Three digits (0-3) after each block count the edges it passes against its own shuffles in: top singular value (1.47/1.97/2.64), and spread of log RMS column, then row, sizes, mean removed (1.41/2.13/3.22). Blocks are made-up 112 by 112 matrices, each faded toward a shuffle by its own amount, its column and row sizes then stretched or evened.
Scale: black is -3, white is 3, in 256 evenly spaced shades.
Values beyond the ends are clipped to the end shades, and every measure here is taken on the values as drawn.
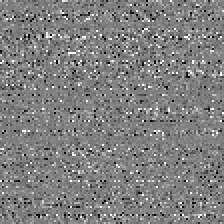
0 0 3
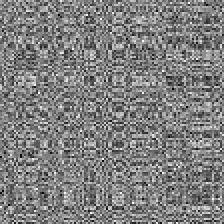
3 1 1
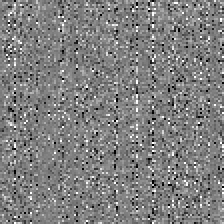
1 3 0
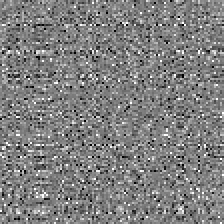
3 1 2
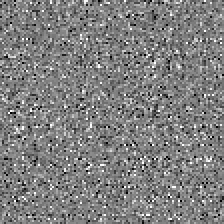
0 1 2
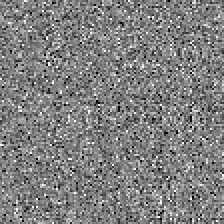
2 1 0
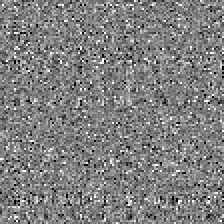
2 1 2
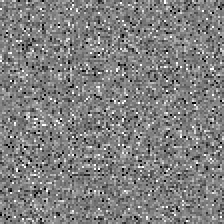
1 1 1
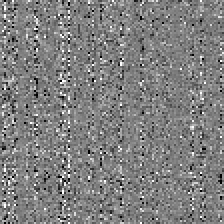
0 3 1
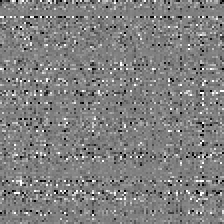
1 2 3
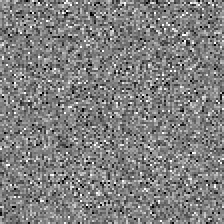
1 0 1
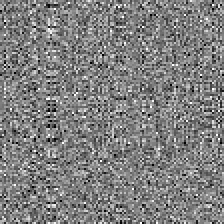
3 2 1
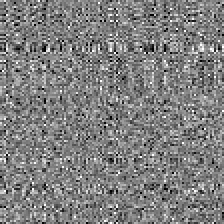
3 2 2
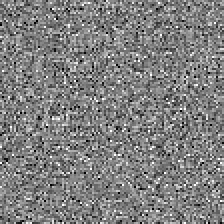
2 0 1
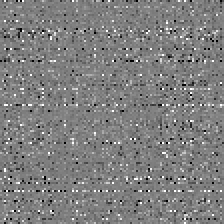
1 2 3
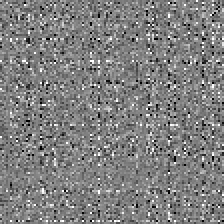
2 3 2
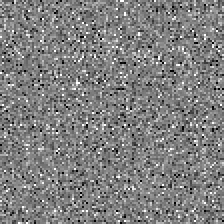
0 1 1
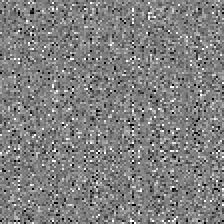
2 2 1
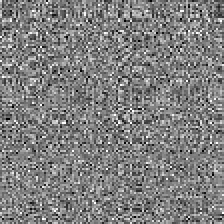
3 1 2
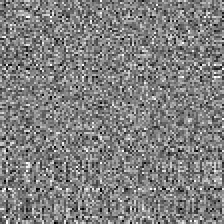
3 1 2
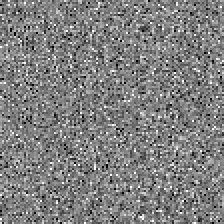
1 0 0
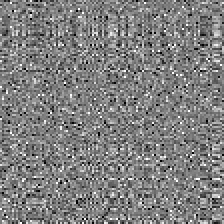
3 0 2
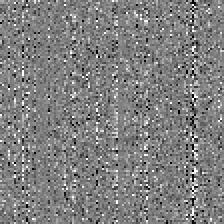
2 3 0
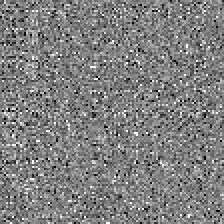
2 1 1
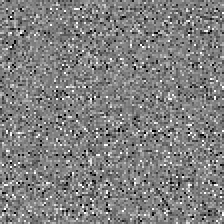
0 1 2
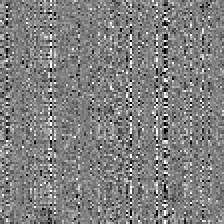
3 3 0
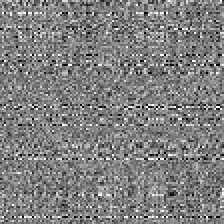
3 0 3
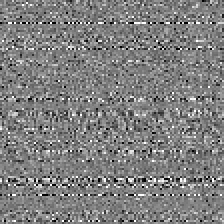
3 0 3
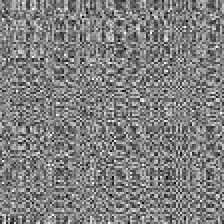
3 1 0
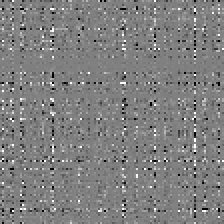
2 3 3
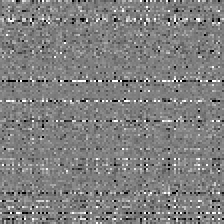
3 2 3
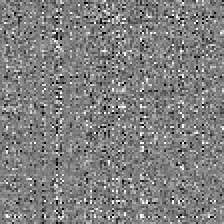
1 3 2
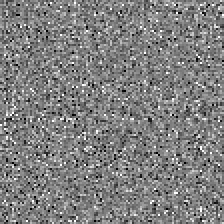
1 1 1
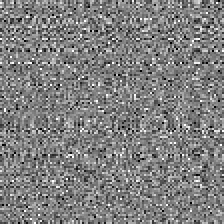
3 0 2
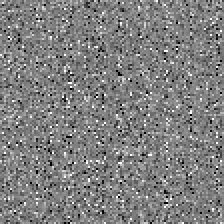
0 2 0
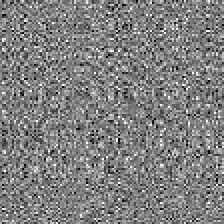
3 2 1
